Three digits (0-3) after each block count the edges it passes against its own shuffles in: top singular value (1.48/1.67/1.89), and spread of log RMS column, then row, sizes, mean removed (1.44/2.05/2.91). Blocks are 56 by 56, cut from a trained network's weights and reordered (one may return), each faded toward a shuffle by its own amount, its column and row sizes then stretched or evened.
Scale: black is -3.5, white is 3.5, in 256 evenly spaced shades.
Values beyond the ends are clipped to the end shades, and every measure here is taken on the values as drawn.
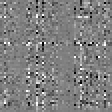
0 3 2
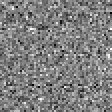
1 0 1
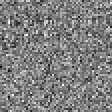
2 0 0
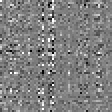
0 3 2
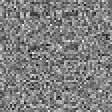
3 0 0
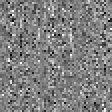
0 3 0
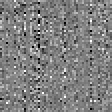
0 3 0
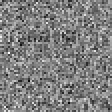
1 0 0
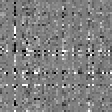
3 3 2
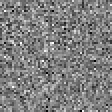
2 1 1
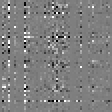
2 3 2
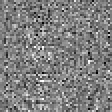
1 2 0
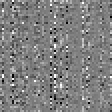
0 3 1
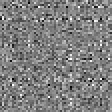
3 1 2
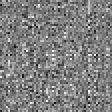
3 2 1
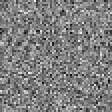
2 0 1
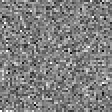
0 0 1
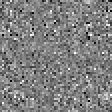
0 2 1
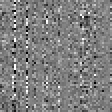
1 3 0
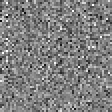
2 1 0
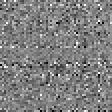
1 1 2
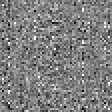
0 2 1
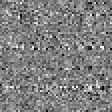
2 0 2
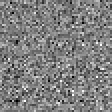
0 1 1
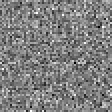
1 0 1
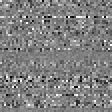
0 0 3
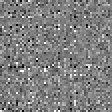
0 2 2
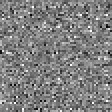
1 0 2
